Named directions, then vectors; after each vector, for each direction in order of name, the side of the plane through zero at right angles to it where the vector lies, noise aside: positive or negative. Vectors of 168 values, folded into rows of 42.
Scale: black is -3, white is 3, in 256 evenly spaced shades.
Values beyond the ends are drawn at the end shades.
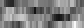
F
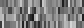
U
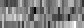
positive, positive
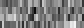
positive, positive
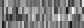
negative, negative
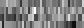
negative, negative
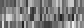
positive, positive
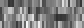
positive, negative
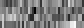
positive, positive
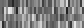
positive, negative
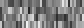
positive, negative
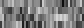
negative, positive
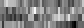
negative, negative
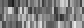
positive, negative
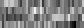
negative, negative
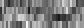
positive, negative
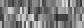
positive, negative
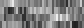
negative, positive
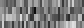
positive, positive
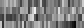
negative, negative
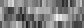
negative, positive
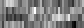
negative, negative
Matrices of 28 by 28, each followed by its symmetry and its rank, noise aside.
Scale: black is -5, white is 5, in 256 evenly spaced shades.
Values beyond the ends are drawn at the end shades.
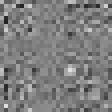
symmetric, rank three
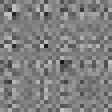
symmetric, rank two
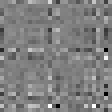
antisymmetric, rank two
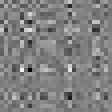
no symmetry, rank two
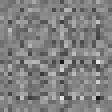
symmetric, rank two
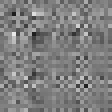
symmetric, rank three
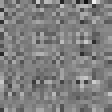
no symmetry, rank three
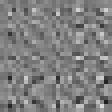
antisymmetric, rank two
